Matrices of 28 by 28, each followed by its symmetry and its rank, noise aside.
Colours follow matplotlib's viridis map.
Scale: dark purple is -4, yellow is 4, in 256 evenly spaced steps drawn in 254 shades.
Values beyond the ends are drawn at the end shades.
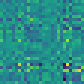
no symmetry, rank three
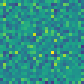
symmetric, rank six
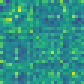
symmetric, rank four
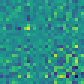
symmetric, rank three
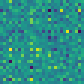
antisymmetric, rank four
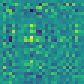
no symmetry, rank three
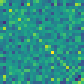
symmetric, rank six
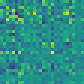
no symmetry, rank four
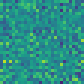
antisymmetric, rank six
